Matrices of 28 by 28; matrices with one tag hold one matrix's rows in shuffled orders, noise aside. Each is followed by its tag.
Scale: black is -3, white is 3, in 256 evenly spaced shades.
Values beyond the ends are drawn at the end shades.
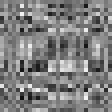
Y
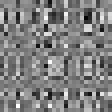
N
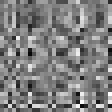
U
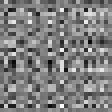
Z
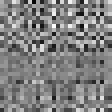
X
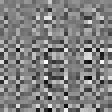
N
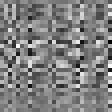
U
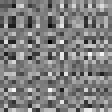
Z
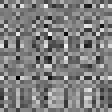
N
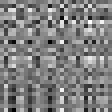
Z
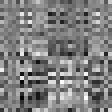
Y
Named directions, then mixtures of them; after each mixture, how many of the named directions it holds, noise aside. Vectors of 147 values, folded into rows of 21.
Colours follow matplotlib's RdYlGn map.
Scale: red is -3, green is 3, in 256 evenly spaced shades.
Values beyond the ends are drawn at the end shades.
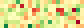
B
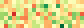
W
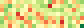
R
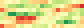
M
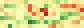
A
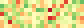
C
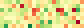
one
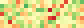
one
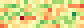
four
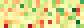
one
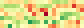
one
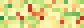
two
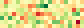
four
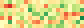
three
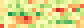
two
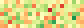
two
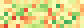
three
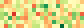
one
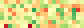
three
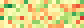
four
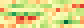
one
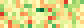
two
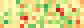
three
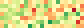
four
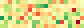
four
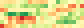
one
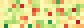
one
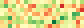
three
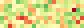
three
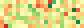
two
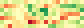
one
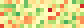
two
